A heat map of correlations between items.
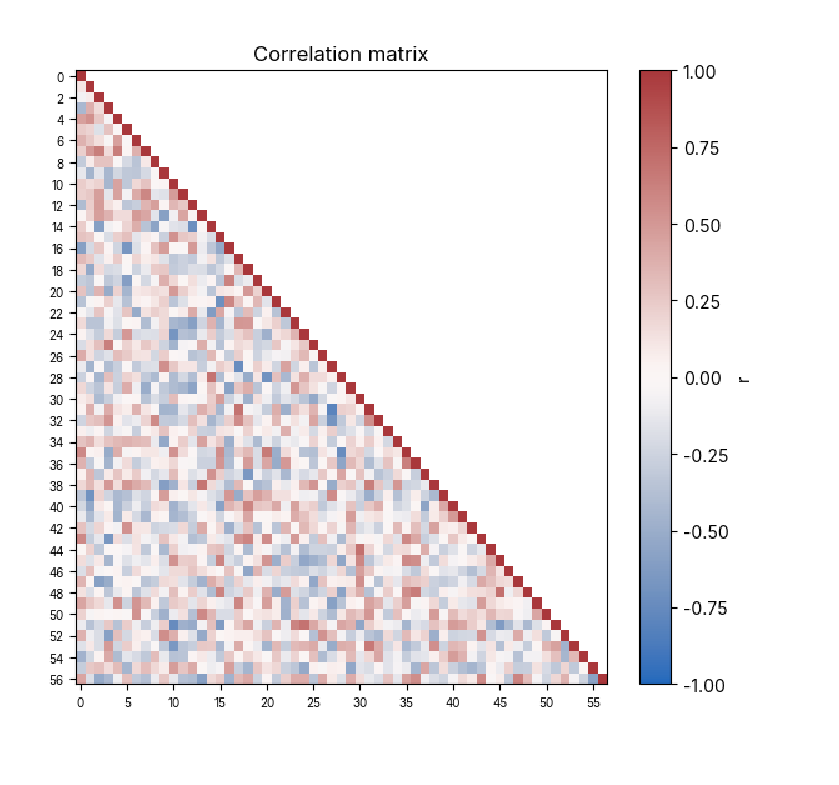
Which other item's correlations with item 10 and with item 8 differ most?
32
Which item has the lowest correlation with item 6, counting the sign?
22
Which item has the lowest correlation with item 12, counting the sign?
14
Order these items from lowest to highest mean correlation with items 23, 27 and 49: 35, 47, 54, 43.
54, 47, 35, 43
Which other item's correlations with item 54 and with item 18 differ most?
43
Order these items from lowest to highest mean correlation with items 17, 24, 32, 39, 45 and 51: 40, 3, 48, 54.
48, 3, 54, 40
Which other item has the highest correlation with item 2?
7
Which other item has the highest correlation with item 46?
30
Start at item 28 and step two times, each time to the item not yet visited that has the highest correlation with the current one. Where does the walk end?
37
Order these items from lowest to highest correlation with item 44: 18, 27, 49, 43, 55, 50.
18, 27, 43, 55, 49, 50
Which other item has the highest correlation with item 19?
16
